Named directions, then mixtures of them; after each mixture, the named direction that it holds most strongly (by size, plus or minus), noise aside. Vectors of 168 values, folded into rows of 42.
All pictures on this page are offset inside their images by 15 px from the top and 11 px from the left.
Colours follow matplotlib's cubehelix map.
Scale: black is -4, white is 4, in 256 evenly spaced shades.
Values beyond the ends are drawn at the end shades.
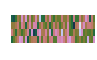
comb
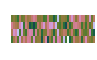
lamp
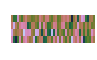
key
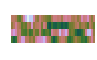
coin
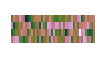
coin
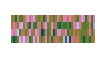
lamp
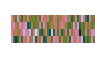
key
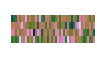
comb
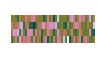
lamp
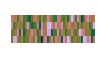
key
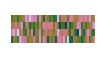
lamp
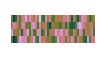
comb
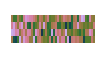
key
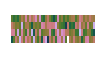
lamp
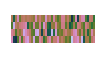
key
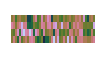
coin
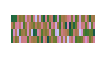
comb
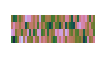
comb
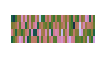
comb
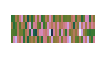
comb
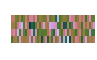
lamp
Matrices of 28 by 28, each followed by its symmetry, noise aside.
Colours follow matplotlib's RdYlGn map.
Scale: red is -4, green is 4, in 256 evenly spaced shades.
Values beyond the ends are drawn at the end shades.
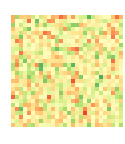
no symmetry.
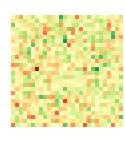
antisymmetric.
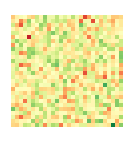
symmetric.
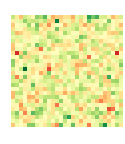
mirrored left to right.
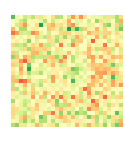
mirrored top to bottom.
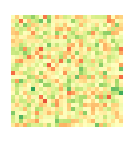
no symmetry.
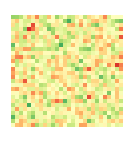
no symmetry.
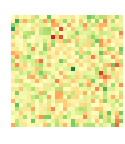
no symmetry.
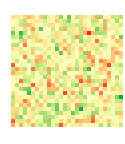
antisymmetric.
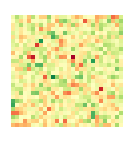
antisymmetric.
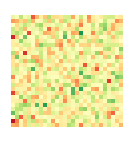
symmetric.
